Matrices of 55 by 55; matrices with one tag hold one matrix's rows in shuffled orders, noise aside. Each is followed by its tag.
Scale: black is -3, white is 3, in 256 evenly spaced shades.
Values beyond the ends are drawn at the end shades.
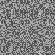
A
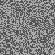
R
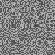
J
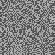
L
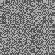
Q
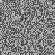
J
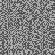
L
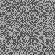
A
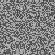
R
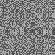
Q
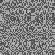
Q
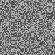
J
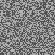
R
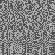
L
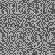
L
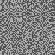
L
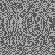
L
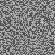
R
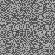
A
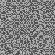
A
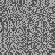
L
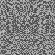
A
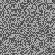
J
